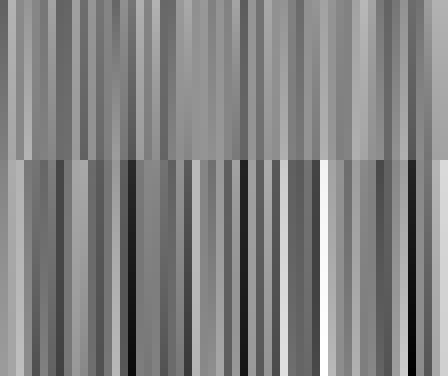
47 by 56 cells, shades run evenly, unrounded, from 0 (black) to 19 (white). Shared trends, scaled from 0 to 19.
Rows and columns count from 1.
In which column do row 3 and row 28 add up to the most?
41
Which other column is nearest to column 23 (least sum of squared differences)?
26
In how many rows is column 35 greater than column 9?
20
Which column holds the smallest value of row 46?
52
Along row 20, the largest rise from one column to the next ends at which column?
18
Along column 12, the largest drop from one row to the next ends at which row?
21
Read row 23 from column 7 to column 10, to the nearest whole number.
9 5 9 12
